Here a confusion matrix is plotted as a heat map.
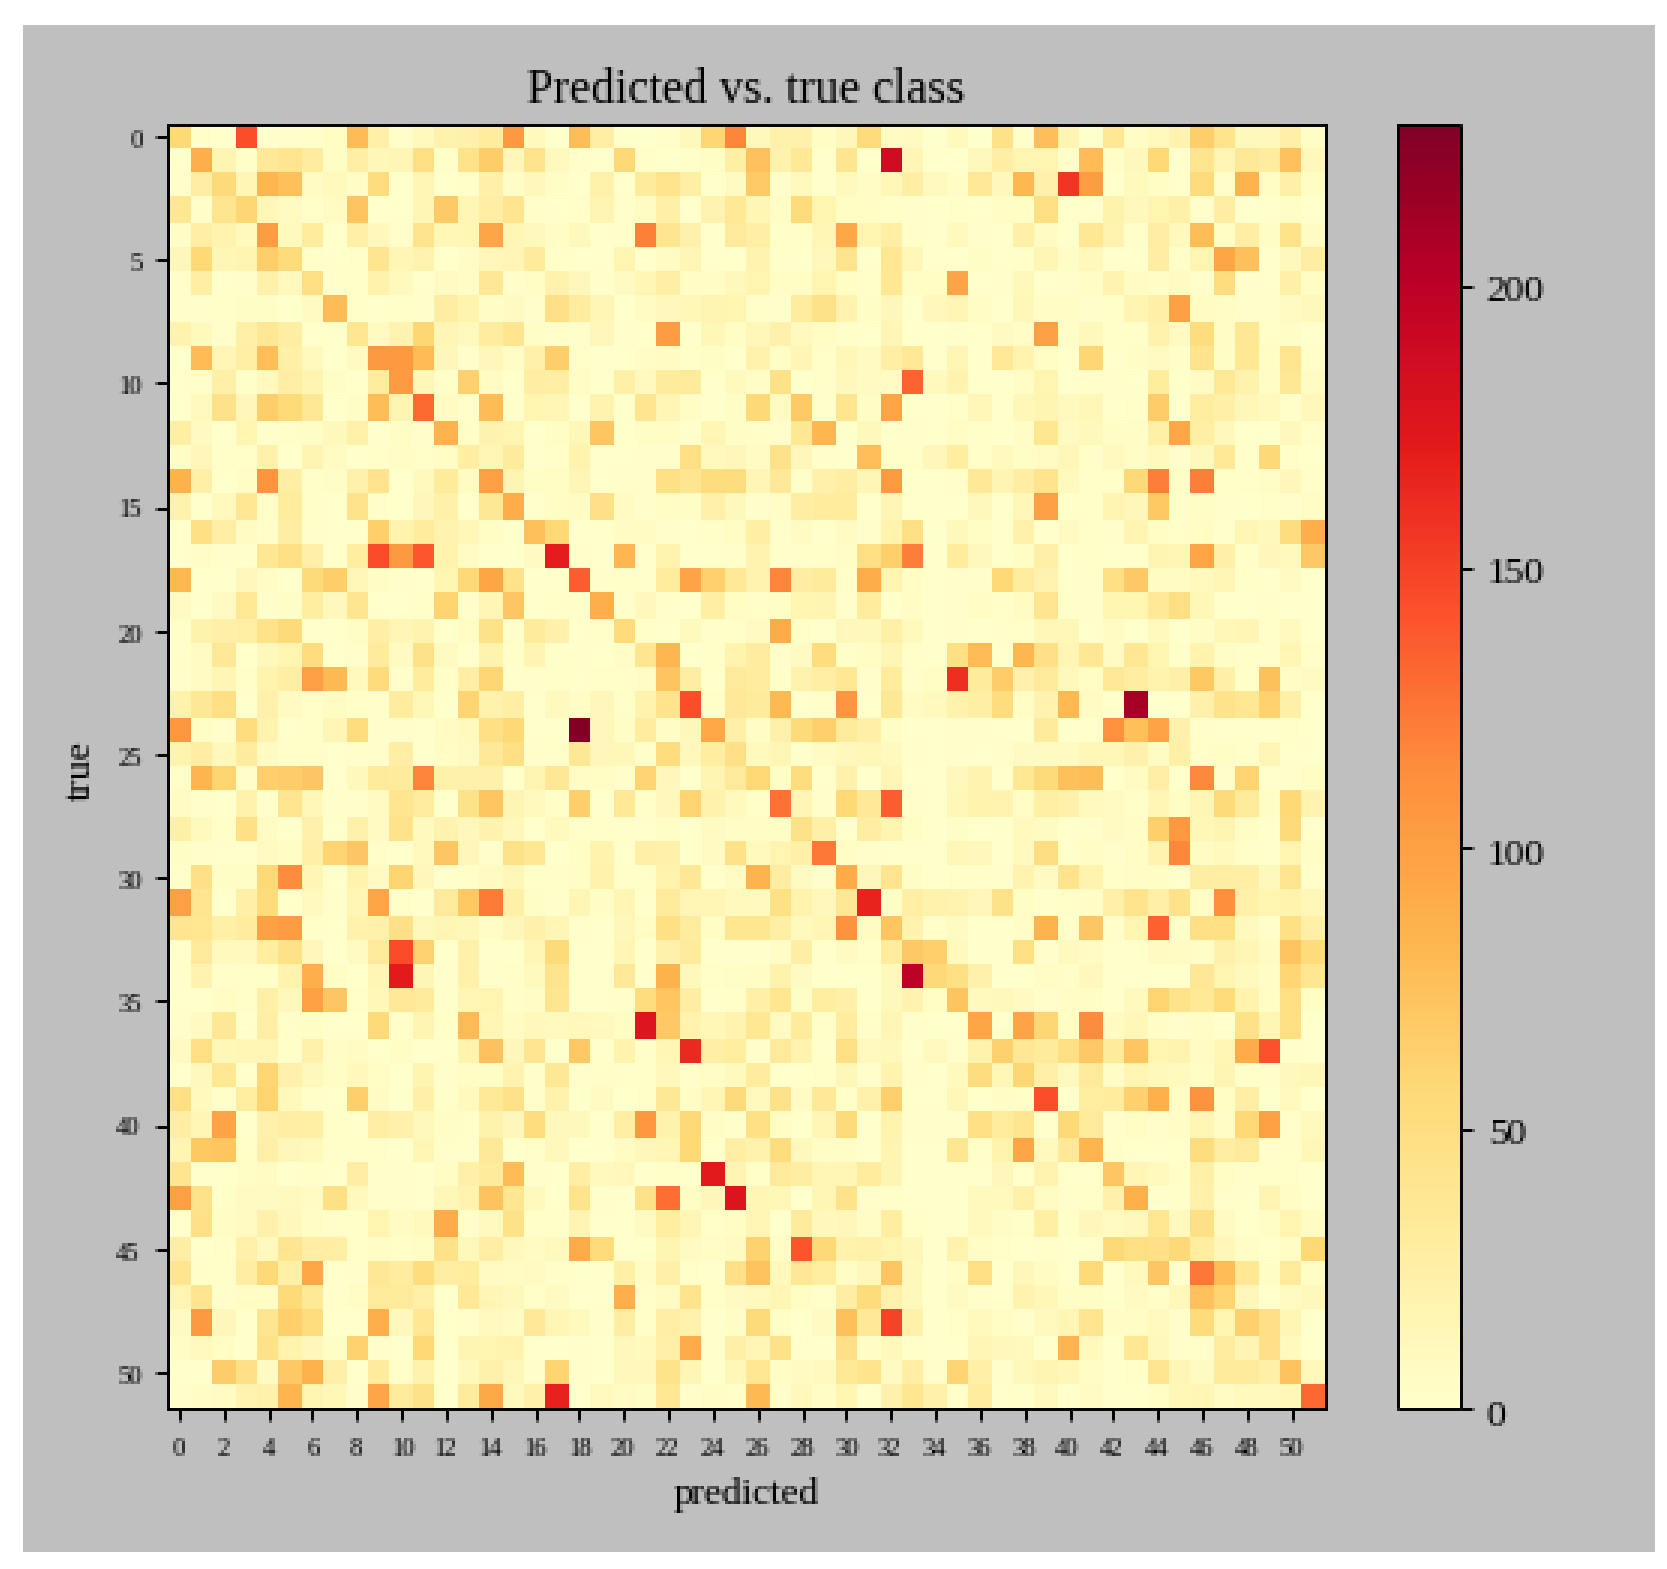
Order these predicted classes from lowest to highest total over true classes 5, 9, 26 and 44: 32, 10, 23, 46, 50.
23, 50, 32, 10, 46
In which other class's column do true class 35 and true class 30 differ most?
5
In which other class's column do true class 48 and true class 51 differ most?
17
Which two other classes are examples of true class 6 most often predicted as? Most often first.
35, 47
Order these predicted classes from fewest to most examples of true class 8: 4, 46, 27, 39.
27, 4, 46, 39
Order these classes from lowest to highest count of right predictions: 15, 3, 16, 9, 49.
49, 3, 16, 15, 9
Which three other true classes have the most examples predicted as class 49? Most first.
37, 40, 22
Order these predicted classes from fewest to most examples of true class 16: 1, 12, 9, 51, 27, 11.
27, 12, 11, 1, 9, 51
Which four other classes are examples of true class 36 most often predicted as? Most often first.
21, 41, 38, 13
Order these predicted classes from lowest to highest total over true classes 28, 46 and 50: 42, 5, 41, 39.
42, 39, 41, 5
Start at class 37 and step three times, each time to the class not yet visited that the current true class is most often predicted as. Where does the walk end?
25
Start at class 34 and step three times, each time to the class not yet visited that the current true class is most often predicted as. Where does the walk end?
13
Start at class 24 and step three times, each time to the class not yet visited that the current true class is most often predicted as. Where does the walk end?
32
